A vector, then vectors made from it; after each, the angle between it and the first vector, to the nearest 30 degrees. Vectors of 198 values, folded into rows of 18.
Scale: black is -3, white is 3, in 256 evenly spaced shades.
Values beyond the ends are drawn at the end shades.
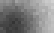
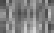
90 degrees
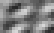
90 degrees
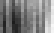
30 degrees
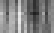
120 degrees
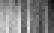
150 degrees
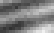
60 degrees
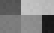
90 degrees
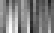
120 degrees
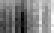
30 degrees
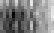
30 degrees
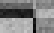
90 degrees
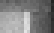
150 degrees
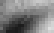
30 degrees
